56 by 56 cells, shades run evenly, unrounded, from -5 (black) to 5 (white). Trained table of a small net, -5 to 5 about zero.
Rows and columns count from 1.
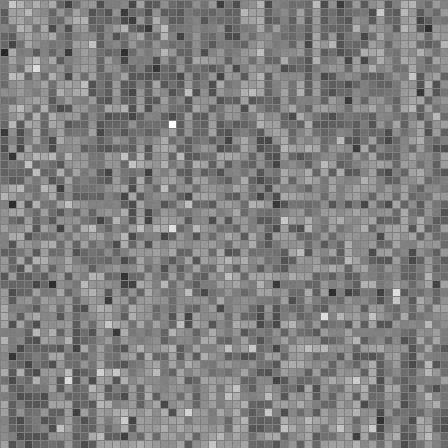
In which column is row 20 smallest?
2
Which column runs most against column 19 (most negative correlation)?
52
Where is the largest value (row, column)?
16, 22
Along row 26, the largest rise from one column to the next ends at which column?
3
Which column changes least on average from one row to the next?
13
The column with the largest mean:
18
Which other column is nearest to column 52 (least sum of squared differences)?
10
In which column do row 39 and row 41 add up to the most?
14
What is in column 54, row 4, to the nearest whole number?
-3
